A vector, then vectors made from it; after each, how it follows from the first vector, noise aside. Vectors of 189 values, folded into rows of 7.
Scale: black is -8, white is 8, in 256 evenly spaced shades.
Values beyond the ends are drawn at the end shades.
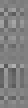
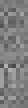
negated.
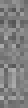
negated.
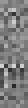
scaled up.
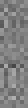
negated.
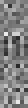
wrapped around, scaled up.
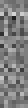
wrapped around, scaled up.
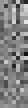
wrapped around, negated, scaled up.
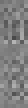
reversed.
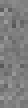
negated, partly zeroed.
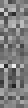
scaled up.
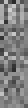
wrapped around, negated, scaled up.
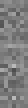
sign-scrambled.
